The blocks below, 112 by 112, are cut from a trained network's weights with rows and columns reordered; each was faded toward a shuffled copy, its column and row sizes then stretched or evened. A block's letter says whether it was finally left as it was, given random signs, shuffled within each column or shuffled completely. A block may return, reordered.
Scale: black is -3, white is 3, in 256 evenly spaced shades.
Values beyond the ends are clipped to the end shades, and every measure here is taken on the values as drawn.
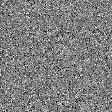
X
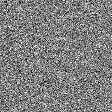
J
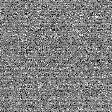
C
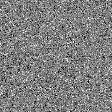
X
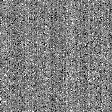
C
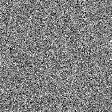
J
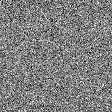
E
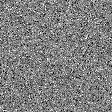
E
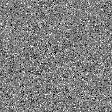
X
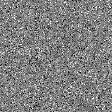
X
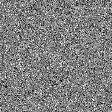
J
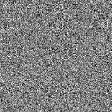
C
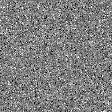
X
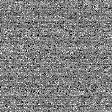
C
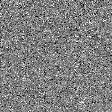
X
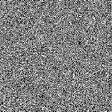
C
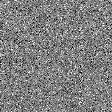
J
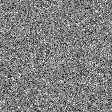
E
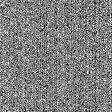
J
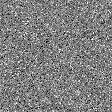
E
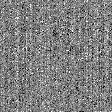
C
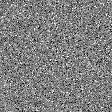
E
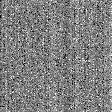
J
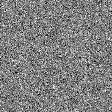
J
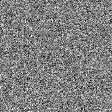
X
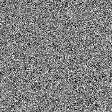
X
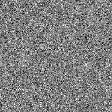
C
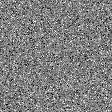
E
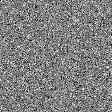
X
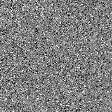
J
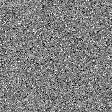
E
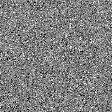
X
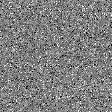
X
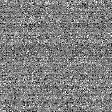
C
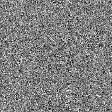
X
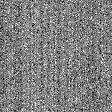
J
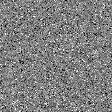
X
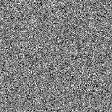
C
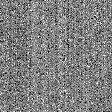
C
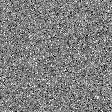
E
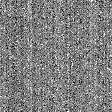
J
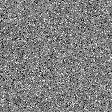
E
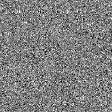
C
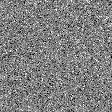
E
